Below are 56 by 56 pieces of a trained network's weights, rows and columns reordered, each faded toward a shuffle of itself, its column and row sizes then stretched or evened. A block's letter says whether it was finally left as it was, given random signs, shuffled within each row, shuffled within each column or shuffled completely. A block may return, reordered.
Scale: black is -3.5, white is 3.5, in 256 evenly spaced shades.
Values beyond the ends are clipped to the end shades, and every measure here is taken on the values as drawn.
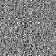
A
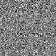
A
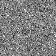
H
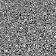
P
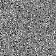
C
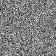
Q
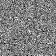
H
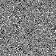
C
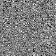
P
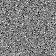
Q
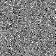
C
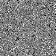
C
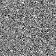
P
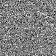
H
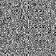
A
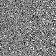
C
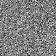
C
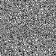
P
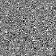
A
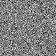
C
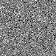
H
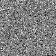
C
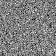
Q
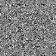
P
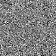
H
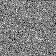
Q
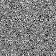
H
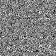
H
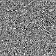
P
